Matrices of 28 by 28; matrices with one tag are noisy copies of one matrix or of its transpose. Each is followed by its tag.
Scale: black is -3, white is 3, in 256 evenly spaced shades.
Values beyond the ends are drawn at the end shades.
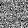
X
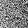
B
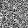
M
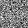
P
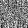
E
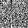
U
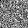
M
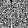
U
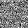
X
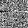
U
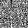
U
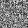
M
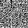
U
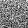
B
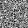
M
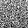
B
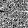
U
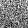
B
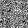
P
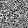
M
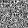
M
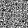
P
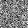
X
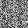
X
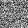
X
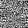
E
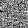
U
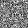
M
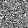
M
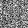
X
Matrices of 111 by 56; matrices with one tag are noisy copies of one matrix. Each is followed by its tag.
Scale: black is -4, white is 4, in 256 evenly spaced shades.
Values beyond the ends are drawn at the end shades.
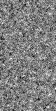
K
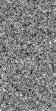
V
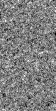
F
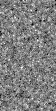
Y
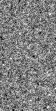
K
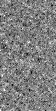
V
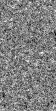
F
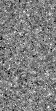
K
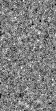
Y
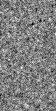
Y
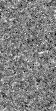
F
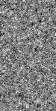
Y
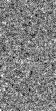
V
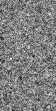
K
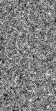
K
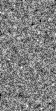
Y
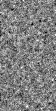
Y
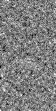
V
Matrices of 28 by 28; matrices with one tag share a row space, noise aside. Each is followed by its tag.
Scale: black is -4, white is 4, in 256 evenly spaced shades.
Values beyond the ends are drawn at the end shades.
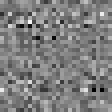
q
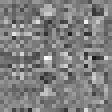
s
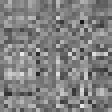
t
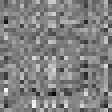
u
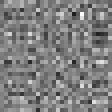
t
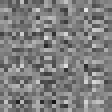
s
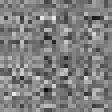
s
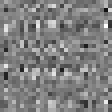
u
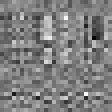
s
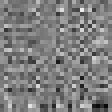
t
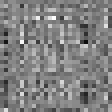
u
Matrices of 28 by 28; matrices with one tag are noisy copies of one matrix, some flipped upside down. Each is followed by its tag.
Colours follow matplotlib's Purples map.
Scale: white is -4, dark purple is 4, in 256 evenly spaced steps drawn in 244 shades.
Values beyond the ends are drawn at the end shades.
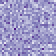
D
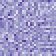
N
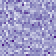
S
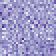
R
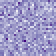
N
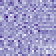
N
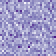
S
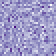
D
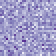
N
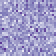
R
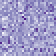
R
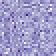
D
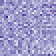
N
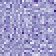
D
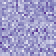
R
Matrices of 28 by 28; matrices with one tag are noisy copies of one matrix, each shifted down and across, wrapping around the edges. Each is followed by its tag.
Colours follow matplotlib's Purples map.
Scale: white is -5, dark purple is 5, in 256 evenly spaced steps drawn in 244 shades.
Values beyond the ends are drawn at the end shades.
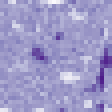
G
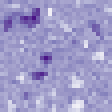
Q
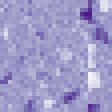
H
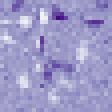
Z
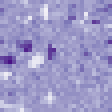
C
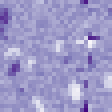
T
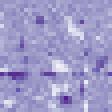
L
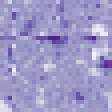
L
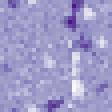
H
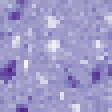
Q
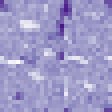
G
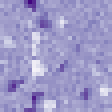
H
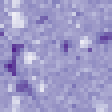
H
